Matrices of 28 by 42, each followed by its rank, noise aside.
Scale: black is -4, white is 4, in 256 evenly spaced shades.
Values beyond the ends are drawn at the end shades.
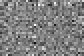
seven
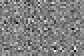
six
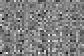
five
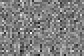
five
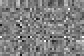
four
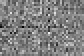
six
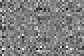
four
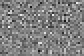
seven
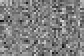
seven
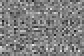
six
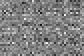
six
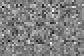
six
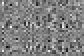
four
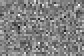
seven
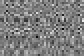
four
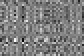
four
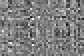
four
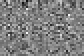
four
